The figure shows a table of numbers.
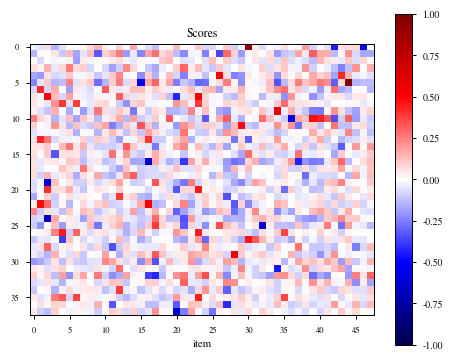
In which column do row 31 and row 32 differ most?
34
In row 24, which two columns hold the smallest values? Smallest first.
2, 21
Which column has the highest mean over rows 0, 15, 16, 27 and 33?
30
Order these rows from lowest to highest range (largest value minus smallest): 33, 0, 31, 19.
33, 31, 19, 0
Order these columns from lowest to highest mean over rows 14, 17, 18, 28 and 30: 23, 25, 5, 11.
11, 25, 23, 5
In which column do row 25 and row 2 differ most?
32
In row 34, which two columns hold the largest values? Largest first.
12, 24
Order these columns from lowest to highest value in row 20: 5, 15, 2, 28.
28, 15, 5, 2
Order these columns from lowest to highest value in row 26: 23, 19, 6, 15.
19, 15, 6, 23
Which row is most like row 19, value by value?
24
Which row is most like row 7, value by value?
20
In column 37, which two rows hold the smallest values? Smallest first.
16, 11
